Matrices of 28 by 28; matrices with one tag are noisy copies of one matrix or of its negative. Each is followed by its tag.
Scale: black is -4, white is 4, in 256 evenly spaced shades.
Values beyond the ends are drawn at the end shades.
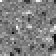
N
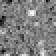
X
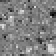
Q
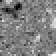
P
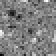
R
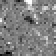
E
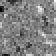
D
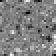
N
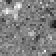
P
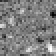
Q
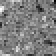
D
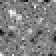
R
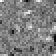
N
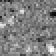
Q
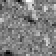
E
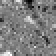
E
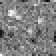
R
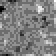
D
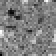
R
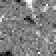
E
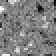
D
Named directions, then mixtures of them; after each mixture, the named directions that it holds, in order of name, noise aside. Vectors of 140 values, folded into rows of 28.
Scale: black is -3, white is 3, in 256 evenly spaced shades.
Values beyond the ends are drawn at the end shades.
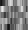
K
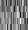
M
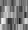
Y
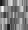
K.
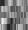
K, Y.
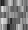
K, Y.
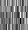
M.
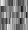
K, M.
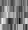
Y.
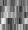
Y.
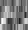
Y.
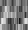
Y.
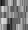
K, Y.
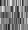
K, M.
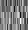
M.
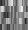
K, Y.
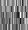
M.
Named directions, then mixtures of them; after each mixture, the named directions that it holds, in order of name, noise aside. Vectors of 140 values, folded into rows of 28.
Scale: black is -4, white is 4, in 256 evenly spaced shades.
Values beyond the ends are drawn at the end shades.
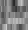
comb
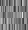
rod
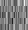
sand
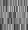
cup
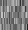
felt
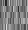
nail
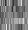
comb, nail, rod.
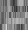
comb, cup.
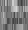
comb.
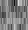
comb, cup, sand.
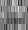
comb, cup, nail.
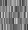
felt, nail.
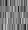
nail, rod.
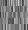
felt, nail, sand.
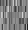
felt, rod.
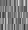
nail, rod, sand.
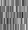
rod.
